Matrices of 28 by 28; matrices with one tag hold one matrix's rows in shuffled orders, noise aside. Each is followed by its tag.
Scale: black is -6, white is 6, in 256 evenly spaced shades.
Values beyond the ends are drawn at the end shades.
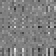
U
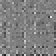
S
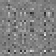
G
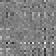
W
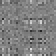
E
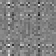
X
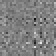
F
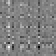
X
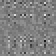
G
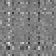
X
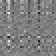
X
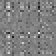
X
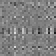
U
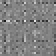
S
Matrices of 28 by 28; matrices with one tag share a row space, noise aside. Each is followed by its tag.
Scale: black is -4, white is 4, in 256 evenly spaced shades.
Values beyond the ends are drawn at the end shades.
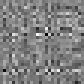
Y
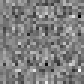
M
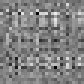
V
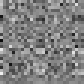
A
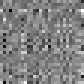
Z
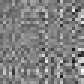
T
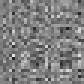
Y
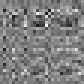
Y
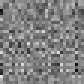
A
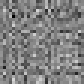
Y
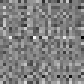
Z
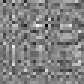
Y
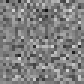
M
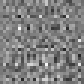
M
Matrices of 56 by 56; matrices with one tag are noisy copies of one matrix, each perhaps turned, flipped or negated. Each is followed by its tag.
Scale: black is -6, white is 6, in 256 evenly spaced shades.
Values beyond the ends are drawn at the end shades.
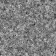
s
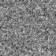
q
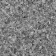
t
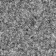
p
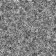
s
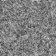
p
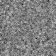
q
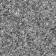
t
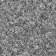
t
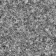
s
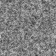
p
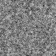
q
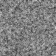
q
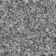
s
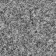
t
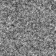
q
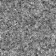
p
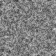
s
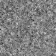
t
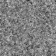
q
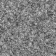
t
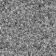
q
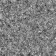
s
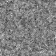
p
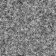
p
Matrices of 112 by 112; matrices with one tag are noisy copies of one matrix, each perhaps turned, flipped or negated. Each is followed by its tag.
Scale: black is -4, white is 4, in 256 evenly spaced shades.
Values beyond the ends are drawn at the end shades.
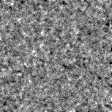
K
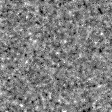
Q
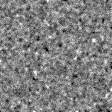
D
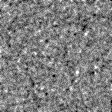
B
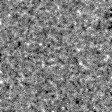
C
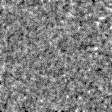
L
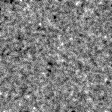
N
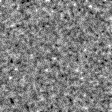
Q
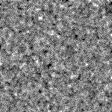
D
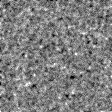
B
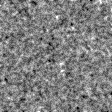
N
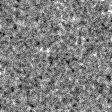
N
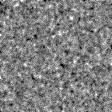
D
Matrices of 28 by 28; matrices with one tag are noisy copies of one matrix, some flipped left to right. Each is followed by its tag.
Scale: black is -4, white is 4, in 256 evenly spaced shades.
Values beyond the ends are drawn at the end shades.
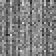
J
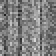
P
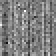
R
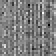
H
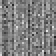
R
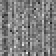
R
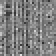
H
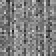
J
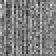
H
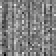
R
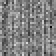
R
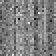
P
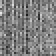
H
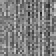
H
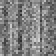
P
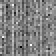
H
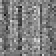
P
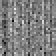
R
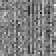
H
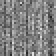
R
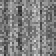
P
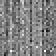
J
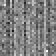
J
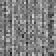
R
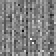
R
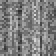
P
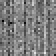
J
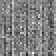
R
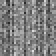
J
